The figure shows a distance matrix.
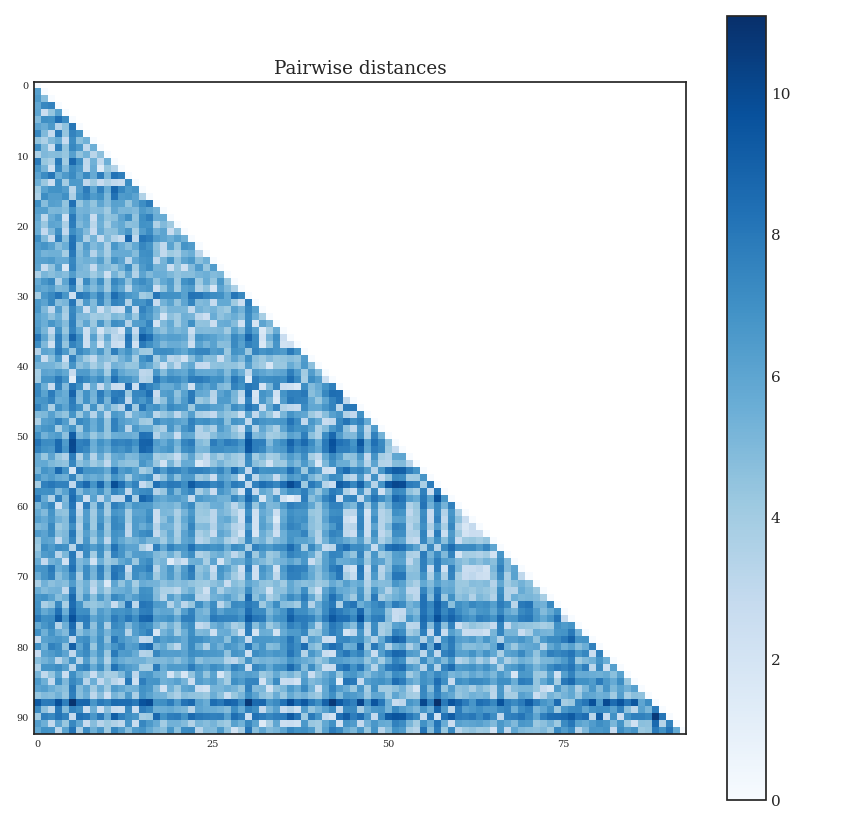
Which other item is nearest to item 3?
60
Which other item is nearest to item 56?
29
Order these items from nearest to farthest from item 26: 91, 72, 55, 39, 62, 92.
39, 72, 91, 62, 92, 55
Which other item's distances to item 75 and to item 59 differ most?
36
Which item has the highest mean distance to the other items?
88
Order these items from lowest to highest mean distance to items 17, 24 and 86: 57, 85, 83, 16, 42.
85, 83, 16, 42, 57
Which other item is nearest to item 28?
92
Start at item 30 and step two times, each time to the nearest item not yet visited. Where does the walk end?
5
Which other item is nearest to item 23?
54
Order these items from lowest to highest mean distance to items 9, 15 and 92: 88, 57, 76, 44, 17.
17, 57, 44, 76, 88
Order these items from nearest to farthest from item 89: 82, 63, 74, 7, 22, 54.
7, 22, 74, 54, 82, 63
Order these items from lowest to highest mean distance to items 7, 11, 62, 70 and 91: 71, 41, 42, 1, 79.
71, 1, 41, 79, 42
